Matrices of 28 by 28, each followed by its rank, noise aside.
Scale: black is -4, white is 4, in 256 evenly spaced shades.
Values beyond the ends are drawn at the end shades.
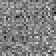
six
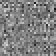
five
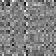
three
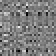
three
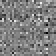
four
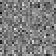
five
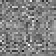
five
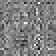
five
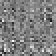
four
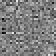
five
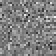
six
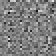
six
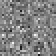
five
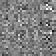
six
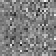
five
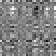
three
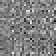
four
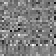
four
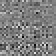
four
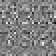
four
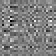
three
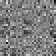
four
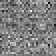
five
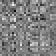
three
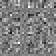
four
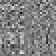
five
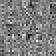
six
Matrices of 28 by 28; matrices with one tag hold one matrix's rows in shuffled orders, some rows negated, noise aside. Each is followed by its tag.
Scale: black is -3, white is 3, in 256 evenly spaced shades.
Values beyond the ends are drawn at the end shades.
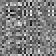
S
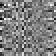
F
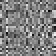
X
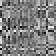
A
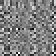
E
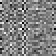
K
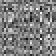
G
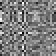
K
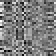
F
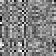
K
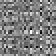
G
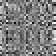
X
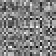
G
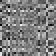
A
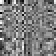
F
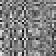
K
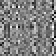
E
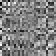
A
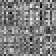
G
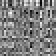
G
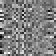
F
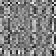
E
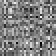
G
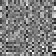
X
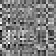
A
